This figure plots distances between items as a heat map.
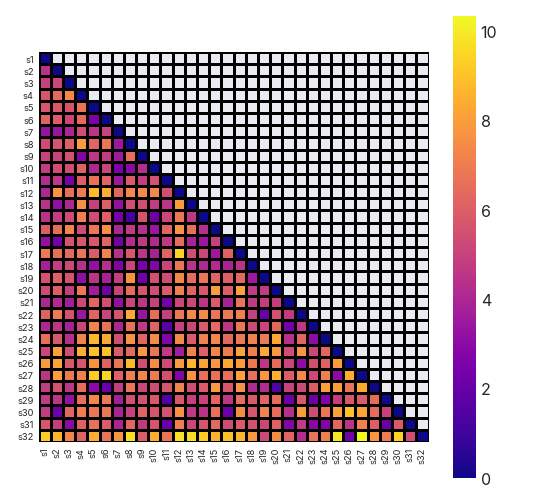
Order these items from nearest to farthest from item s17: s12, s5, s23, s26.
s5, s23, s26, s12
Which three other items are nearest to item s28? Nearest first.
s20, s6, s5
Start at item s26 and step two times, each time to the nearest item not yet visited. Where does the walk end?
s22
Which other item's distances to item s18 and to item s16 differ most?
s30
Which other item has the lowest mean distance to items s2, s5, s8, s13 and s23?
s7
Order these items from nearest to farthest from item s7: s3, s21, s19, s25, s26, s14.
s14, s21, s3, s19, s25, s26
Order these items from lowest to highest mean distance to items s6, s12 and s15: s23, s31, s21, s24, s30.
s21, s23, s31, s30, s24
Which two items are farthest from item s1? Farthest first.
s32, s26
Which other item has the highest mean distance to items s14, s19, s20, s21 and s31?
s27
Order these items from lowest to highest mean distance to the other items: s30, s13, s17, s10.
s10, s13, s30, s17
